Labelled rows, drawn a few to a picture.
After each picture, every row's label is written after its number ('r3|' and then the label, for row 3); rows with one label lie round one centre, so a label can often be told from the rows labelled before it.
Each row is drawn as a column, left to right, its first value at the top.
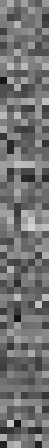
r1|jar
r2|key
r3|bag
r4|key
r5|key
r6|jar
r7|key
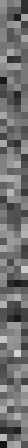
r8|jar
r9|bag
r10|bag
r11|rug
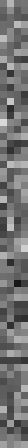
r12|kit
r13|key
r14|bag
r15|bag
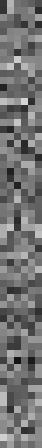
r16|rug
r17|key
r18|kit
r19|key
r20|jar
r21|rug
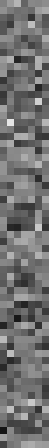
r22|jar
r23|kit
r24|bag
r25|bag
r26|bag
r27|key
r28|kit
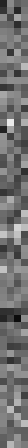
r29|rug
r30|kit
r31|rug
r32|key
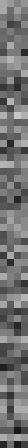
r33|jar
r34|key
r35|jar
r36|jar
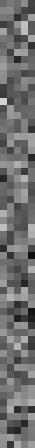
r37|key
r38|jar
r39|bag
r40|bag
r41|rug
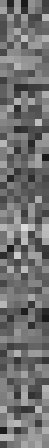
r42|jar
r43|rug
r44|key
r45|rug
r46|key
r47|kit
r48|rug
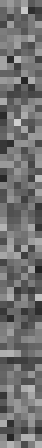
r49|key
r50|bag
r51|kit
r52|jar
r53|rug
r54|bag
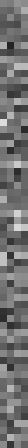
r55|kit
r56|jar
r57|key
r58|key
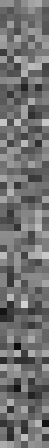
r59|kit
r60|bag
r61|kit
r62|jar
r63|key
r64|key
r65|kit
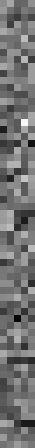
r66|key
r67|key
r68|bag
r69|kit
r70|bag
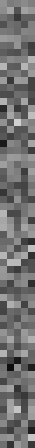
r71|key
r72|jar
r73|kit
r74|key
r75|jar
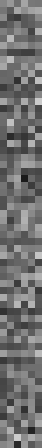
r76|key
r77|kit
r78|jar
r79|key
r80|jar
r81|key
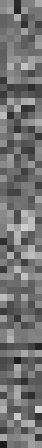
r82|jar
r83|key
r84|rug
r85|key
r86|key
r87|kit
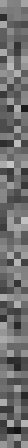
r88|bag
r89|key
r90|jar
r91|key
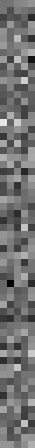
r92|kit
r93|bag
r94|kit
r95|key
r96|bag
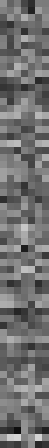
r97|jar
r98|jar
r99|jar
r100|rug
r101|rug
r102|jar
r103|jar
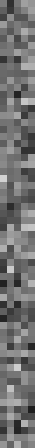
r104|bag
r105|rug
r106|bag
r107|key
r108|key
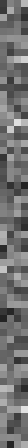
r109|rug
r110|jar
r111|kit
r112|kit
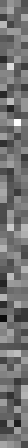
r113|bag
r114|key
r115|kit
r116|rug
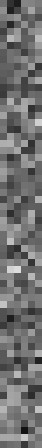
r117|jar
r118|rug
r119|rug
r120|jar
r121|key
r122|kit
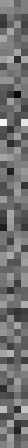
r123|kit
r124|key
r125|bag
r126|kit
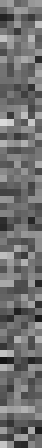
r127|kit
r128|kit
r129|jar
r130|jar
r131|kit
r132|bag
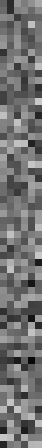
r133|jar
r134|rug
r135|kit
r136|jar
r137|bag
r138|key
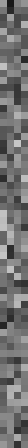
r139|key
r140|rug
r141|jar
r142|bag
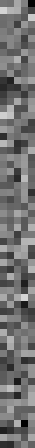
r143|jar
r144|jar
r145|key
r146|bag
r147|rug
